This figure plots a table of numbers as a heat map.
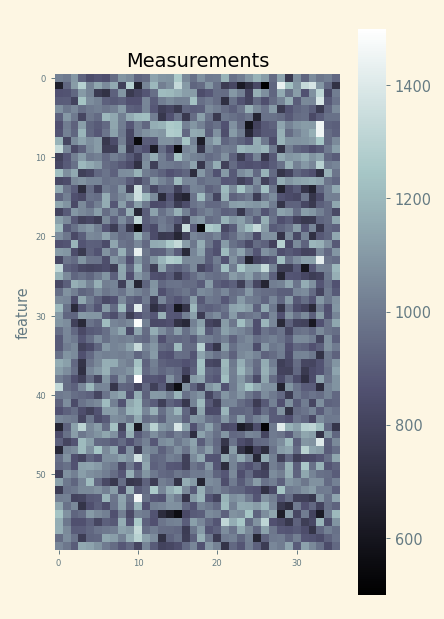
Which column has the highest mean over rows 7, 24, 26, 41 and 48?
10
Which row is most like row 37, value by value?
36
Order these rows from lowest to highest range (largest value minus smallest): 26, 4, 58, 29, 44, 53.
4, 26, 58, 53, 29, 44
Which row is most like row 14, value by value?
18
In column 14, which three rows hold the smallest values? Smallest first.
55, 39, 20
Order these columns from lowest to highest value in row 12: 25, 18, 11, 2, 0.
25, 11, 18, 2, 0
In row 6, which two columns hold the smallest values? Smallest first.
24, 25
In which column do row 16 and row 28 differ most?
6
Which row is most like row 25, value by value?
16
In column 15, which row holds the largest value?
44
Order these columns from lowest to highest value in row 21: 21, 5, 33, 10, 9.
5, 9, 10, 21, 33
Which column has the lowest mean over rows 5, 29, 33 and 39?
15
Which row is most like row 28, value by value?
30
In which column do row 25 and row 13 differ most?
28
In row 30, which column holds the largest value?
13
